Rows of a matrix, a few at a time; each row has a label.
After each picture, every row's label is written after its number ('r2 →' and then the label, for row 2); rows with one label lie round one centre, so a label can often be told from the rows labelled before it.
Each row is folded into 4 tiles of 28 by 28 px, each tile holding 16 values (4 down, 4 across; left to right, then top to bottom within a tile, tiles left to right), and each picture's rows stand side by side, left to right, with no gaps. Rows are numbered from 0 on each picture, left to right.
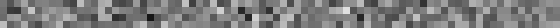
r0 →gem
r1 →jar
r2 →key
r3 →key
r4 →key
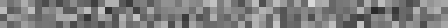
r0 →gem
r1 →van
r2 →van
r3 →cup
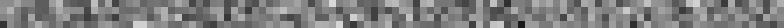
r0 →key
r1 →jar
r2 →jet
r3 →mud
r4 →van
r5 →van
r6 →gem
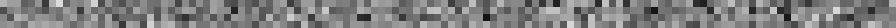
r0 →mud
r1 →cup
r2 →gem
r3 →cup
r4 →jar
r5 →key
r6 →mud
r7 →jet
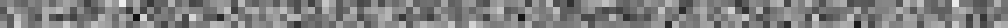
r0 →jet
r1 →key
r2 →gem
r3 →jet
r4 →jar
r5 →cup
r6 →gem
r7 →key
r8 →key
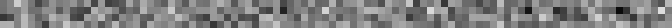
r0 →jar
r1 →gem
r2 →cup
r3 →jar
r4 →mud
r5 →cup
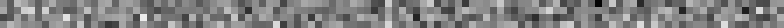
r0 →gem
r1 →key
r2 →van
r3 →mud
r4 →cup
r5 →jar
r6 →gem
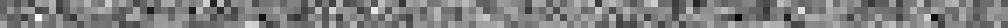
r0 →cup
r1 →mud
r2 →jar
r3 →van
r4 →mud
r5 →van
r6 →jet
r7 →jet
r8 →jar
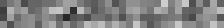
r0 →jet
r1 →jar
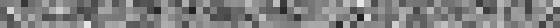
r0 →jet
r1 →mud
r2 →cup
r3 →key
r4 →mud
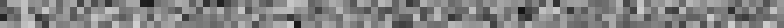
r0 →jar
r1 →jar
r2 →jet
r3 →van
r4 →jar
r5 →gem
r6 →cup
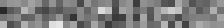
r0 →cup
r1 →jet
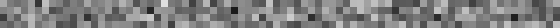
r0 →van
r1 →mud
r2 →gem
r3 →cup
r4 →jet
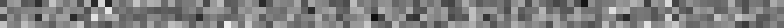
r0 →jar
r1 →cup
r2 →jar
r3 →jar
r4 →jar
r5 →jet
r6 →gem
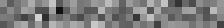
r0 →cup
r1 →cup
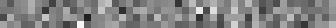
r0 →gem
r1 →gem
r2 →key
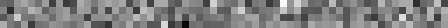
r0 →gem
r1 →van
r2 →jet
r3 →jar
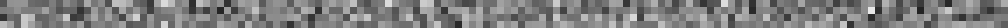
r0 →jar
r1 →mud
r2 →gem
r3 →mud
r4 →jet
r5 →mud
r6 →mud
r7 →gem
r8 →jet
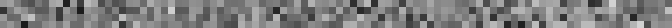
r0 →mud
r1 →gem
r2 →van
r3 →van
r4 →van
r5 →jar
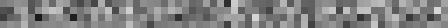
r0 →jar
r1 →jet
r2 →key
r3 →cup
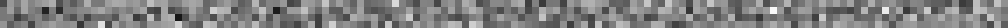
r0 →cup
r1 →cup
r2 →van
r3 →mud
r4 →jar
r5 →cup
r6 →cup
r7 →cup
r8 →gem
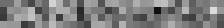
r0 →mud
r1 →cup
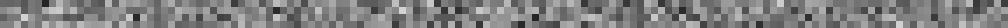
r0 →jet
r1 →key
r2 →van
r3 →mud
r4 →gem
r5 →mud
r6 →gem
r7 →gem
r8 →jar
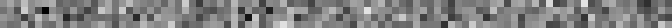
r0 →cup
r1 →key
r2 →key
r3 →gem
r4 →jar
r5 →key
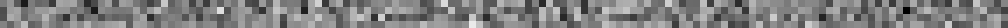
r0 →jet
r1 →jar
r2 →mud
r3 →jet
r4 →jar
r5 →jet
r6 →van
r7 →jar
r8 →gem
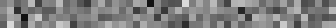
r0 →key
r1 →van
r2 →key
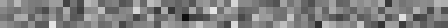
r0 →mud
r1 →cup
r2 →key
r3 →gem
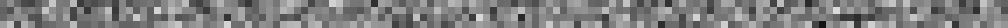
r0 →jar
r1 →jet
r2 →jet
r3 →van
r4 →key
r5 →jar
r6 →mud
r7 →jet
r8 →mud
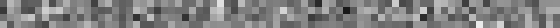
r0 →jet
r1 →cup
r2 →gem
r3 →gem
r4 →van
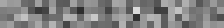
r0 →mud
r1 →key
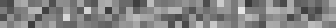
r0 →gem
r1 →jet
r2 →jet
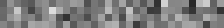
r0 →jet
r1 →mud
